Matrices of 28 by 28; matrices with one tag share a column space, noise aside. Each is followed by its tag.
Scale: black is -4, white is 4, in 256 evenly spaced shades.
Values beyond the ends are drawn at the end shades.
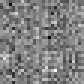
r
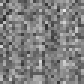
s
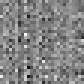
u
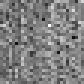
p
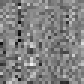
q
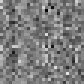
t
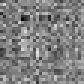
s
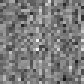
s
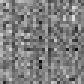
s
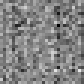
r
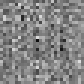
s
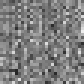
q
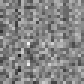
q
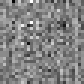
p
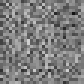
r
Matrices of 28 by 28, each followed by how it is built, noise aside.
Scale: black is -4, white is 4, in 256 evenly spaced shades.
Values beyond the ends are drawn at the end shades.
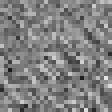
Toeplitz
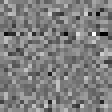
uneven rows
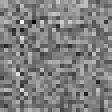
low rank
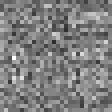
blocks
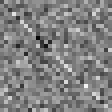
diagonal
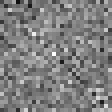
diagonal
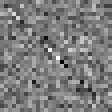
diagonal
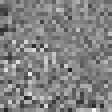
lower triangular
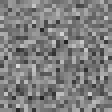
blocks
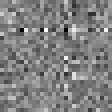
low rank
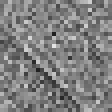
Toeplitz
